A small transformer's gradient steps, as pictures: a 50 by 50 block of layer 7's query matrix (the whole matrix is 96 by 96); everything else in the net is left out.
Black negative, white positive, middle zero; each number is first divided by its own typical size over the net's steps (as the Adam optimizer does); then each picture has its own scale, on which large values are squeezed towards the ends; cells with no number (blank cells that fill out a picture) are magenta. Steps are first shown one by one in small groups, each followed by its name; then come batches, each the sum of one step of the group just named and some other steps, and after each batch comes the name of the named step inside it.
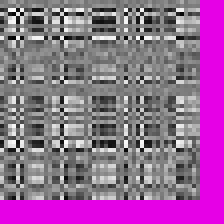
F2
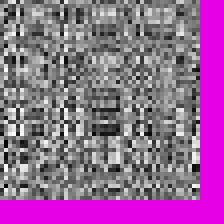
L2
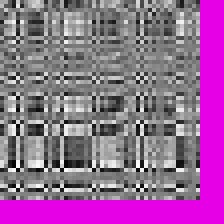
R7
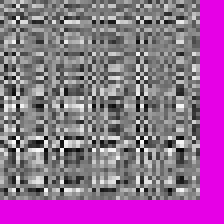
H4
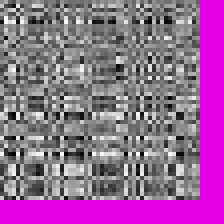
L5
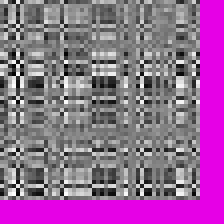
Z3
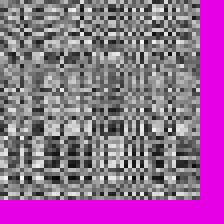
L2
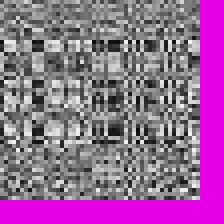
H4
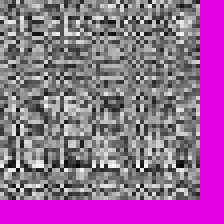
R7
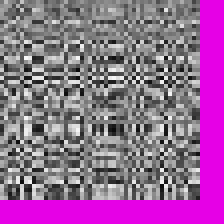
H4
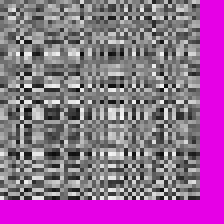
F2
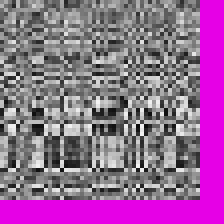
R7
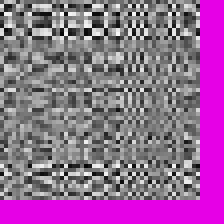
L2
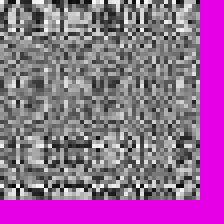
Z3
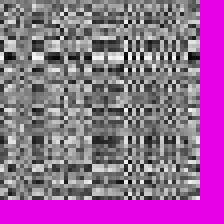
F2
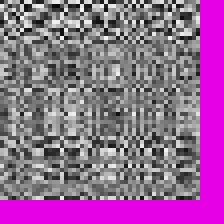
F2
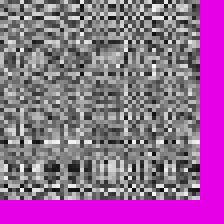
L2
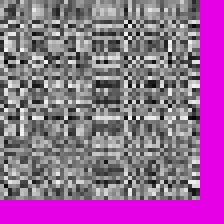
L2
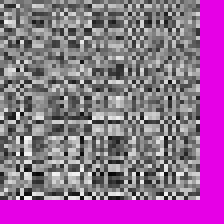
L5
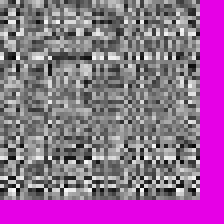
Z3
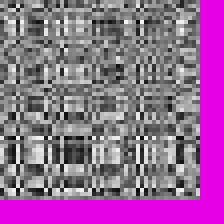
L5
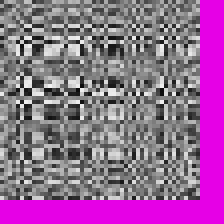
H4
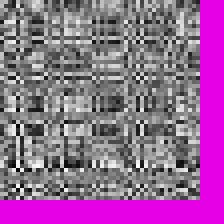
R7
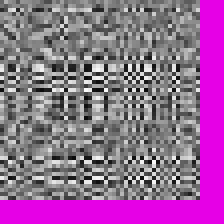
F2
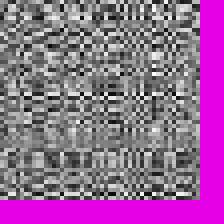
Z3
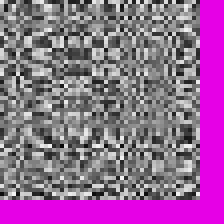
Z3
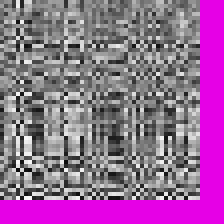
R7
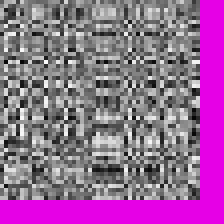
L2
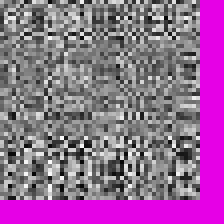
L5
